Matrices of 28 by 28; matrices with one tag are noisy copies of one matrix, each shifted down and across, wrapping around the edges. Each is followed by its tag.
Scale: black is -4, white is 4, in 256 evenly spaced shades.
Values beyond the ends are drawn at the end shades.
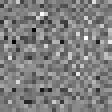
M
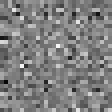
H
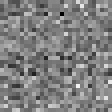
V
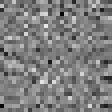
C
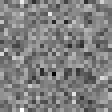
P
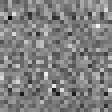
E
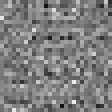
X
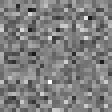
H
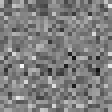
V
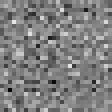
H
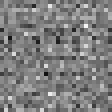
X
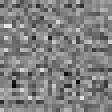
X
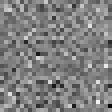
M
